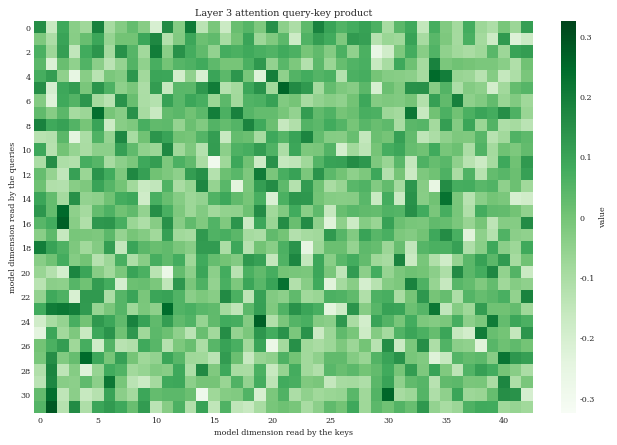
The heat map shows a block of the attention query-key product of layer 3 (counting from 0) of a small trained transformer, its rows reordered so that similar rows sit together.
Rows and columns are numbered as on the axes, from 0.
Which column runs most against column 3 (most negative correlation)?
17
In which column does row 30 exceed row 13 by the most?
1
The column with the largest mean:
19
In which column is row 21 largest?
21
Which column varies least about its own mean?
12
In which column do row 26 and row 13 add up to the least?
34
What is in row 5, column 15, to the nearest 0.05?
0.2
